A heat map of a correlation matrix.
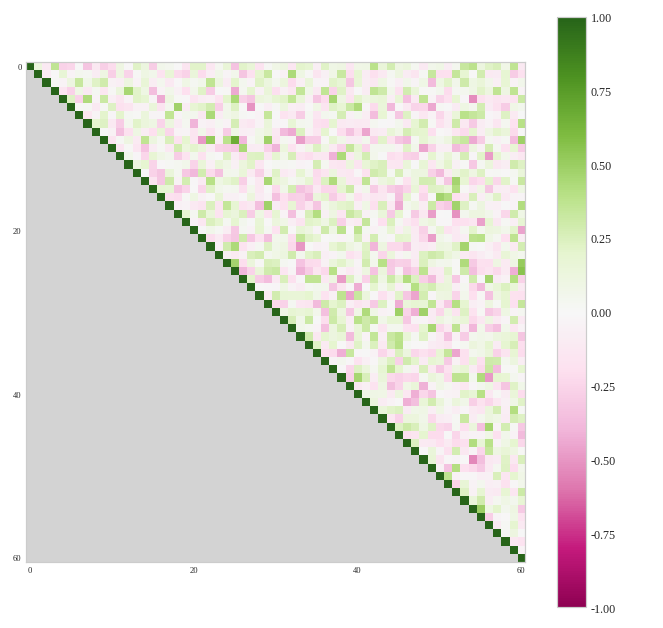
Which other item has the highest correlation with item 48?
30
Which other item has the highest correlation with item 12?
3
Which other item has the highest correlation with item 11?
38
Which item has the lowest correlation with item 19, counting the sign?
55
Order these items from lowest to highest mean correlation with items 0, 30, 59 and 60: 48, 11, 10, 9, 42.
10, 9, 11, 48, 42
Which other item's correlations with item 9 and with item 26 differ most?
25
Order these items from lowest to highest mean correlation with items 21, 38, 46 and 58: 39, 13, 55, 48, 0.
39, 48, 13, 0, 55
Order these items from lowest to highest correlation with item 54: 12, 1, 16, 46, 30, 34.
12, 30, 1, 34, 16, 46
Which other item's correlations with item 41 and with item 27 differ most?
47
